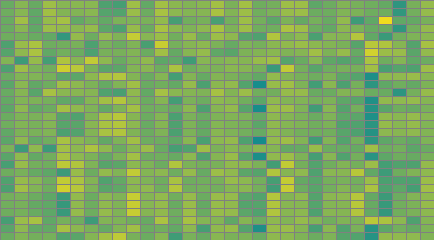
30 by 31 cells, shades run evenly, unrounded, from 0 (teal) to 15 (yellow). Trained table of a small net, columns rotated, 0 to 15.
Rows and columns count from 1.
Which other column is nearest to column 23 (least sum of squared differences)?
15
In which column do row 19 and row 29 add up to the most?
5
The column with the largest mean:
10
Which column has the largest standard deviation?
27
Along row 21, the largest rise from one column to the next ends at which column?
21
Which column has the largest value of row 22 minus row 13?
26
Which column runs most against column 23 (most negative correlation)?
17
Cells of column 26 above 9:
5
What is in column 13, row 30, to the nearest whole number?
3
